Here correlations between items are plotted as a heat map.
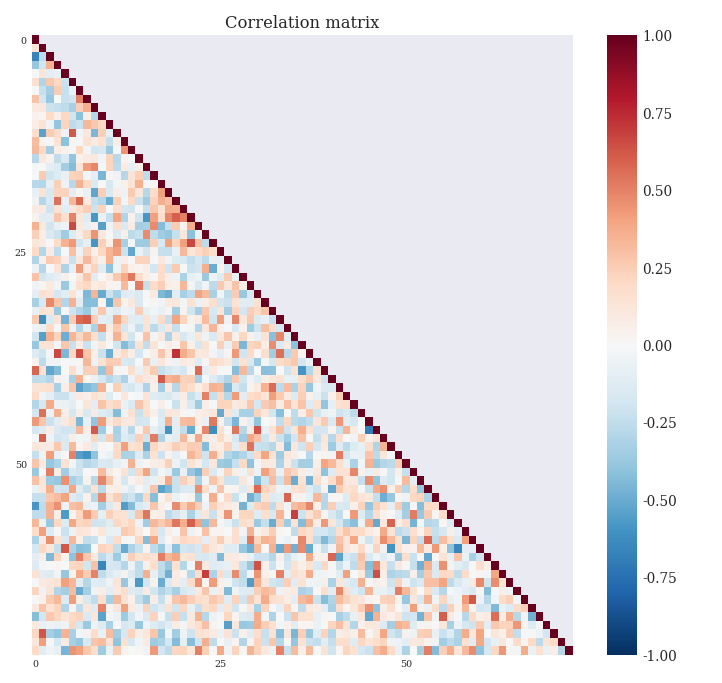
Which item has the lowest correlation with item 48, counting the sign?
60
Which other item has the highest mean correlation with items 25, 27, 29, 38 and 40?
33
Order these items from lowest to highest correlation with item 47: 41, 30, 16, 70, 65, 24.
65, 24, 41, 30, 70, 16
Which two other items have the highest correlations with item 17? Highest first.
40, 61
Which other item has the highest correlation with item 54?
34
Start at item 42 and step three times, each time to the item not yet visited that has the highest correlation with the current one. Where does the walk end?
46
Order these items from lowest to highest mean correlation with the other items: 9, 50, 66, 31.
50, 9, 31, 66
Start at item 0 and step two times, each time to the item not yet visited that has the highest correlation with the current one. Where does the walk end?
22
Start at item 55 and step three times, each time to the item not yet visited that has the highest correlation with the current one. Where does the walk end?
30
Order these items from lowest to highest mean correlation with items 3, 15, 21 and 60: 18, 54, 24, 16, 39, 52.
39, 16, 52, 18, 24, 54
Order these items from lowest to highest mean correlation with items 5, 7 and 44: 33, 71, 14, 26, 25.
14, 71, 25, 26, 33
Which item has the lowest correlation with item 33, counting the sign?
1
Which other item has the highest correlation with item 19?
37
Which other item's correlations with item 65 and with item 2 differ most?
0
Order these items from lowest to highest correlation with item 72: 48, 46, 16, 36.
36, 48, 46, 16
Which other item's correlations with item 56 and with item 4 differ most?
35
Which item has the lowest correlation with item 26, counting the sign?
69
